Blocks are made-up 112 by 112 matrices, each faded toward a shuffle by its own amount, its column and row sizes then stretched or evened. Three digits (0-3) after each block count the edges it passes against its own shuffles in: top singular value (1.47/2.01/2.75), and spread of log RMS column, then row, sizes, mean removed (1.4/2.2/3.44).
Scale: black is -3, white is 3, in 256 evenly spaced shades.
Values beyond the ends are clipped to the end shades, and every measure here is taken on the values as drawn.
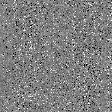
0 2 0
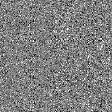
1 2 0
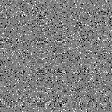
2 0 1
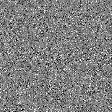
1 0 1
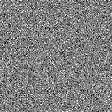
2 0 0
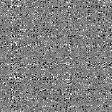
1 2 3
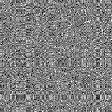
3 1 0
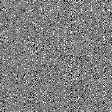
1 2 1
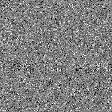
1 0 1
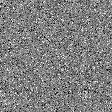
0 0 0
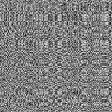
3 1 1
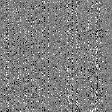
0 3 1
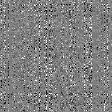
0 3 2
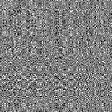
3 1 2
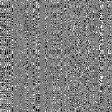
3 3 0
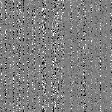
0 3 0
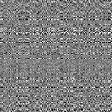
3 2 3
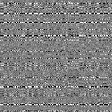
3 0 3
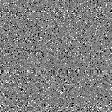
2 0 1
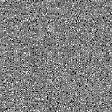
2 1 1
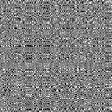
3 0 3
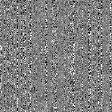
0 3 0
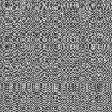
3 2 0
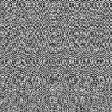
3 1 2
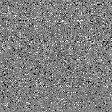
1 0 2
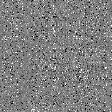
1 2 1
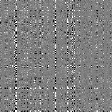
3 3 2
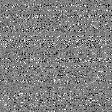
1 0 3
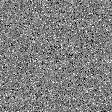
0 0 0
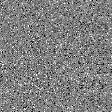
1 1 1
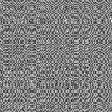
3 2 1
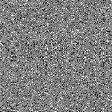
2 1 1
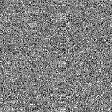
2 0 1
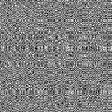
3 0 1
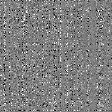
0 3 2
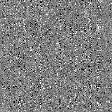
1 2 1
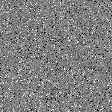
0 0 1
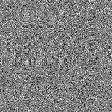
2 0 0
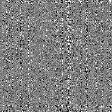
0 3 2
